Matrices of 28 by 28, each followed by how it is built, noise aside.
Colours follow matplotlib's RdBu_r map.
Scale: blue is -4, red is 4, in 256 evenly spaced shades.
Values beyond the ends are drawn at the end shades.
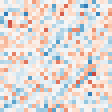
Hankel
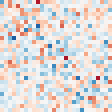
block diagonal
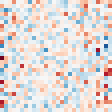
uneven columns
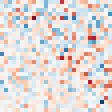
upper triangular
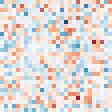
blocks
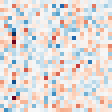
uneven columns
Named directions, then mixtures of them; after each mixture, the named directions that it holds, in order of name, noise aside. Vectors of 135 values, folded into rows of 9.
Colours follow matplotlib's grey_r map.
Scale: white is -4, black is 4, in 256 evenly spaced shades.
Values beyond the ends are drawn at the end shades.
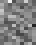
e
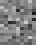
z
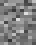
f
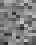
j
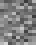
f, j.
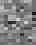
e, z.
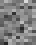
f, j.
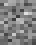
f, j.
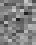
f.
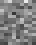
e, j.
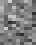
e, z.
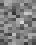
f, j.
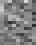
e, z.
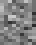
e, z.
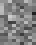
e, z.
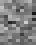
e, z.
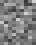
f.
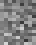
e, j.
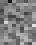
e, f.
